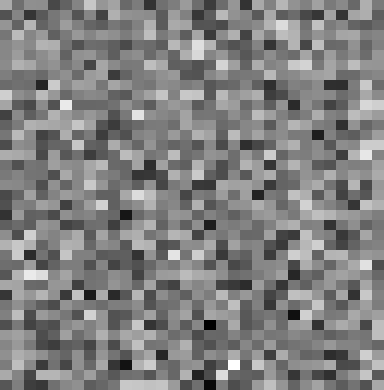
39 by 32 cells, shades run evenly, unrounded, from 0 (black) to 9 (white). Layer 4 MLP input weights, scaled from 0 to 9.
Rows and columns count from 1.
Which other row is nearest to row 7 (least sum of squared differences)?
4
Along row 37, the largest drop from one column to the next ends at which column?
21
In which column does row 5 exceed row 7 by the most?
17
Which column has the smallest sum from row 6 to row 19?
29
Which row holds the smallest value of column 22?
20
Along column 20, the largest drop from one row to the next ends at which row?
38
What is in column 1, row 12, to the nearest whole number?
2
